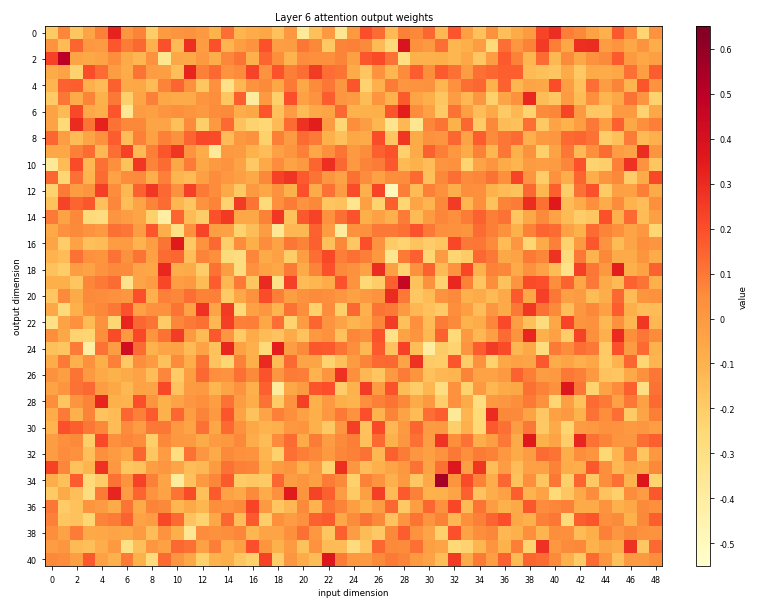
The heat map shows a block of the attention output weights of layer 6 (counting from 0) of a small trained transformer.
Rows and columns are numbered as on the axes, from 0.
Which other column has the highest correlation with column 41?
27
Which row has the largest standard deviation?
24
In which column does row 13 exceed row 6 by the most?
38
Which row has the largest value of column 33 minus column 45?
35
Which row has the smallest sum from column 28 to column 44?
10
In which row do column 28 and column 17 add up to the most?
19
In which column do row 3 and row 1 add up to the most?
11
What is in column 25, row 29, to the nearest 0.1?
0.2
